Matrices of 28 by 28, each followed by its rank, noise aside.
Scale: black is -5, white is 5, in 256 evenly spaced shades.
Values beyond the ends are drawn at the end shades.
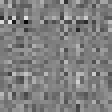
three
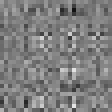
three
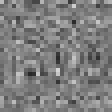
four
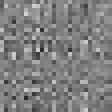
three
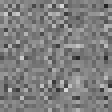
four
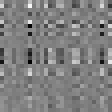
one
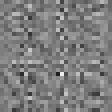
four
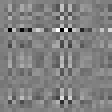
one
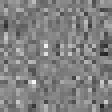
four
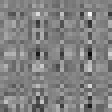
two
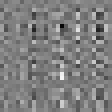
two
